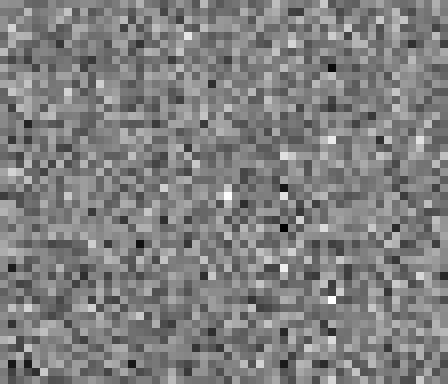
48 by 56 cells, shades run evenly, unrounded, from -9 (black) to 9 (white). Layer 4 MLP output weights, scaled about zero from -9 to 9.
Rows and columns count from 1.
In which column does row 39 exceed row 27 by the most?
12
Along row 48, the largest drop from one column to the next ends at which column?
43
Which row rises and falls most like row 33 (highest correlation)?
24
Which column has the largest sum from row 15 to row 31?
41
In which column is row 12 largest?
9
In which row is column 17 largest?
20
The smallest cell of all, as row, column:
29, 36
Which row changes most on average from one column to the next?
46
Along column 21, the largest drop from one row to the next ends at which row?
25
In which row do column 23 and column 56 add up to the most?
7
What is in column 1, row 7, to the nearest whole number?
4
